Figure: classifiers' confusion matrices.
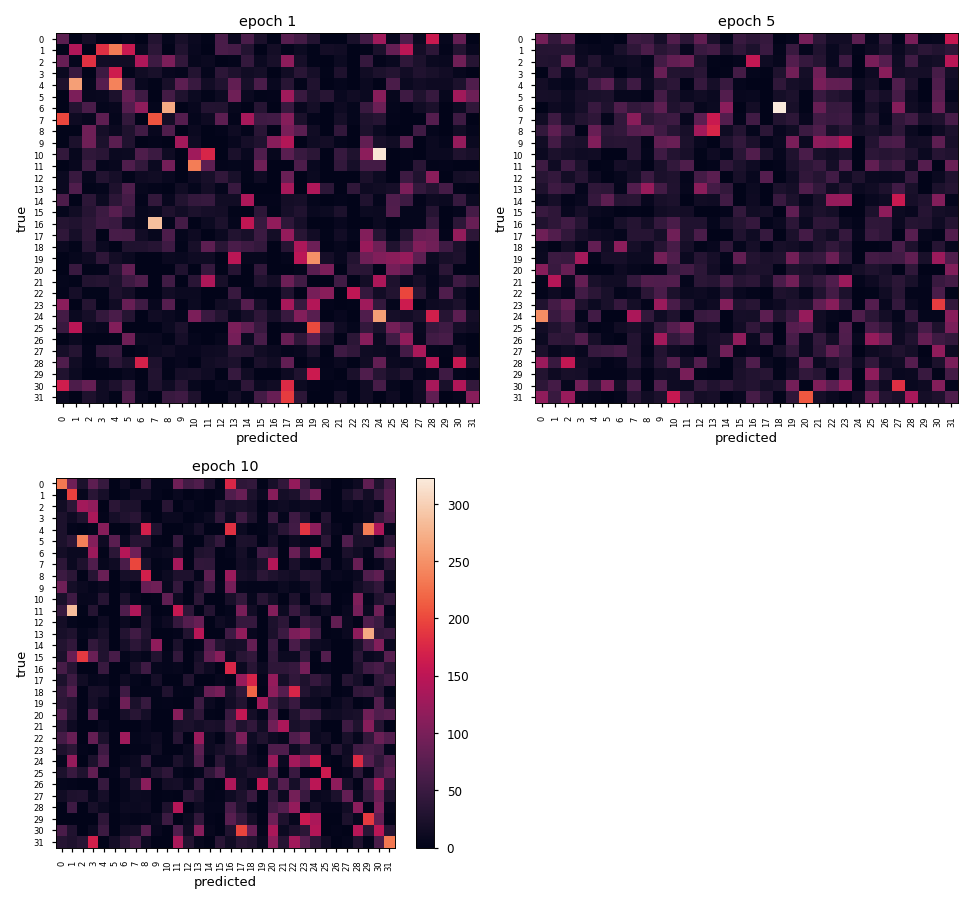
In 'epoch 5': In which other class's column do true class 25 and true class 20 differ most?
0
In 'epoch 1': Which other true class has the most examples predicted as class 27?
18
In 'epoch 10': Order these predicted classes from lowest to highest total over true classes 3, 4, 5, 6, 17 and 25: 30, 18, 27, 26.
26, 27, 18, 30
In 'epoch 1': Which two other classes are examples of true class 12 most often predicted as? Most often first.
28, 17
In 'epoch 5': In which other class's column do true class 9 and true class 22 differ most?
23
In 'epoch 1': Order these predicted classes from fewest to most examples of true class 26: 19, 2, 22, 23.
2, 22, 19, 23
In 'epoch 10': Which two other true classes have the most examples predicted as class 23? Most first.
4, 29
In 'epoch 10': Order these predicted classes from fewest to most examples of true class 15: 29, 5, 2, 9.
29, 9, 5, 2
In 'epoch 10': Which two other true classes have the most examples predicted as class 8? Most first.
4, 26
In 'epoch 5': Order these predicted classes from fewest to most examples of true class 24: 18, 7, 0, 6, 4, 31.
6, 18, 4, 31, 7, 0
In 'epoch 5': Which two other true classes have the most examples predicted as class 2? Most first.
28, 31
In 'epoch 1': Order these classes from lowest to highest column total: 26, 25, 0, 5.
25, 0, 5, 26
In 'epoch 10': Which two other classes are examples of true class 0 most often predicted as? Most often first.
16, 22
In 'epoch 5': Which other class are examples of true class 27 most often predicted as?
30
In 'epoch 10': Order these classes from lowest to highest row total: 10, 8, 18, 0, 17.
10, 17, 8, 18, 0
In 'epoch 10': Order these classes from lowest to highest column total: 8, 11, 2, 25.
25, 2, 8, 11
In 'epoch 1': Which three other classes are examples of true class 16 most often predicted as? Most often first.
7, 14, 31
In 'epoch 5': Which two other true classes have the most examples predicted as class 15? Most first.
26, 19
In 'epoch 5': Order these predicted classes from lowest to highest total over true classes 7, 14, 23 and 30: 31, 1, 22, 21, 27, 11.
11, 31, 1, 21, 22, 27
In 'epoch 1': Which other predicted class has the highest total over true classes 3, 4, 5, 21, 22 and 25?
1
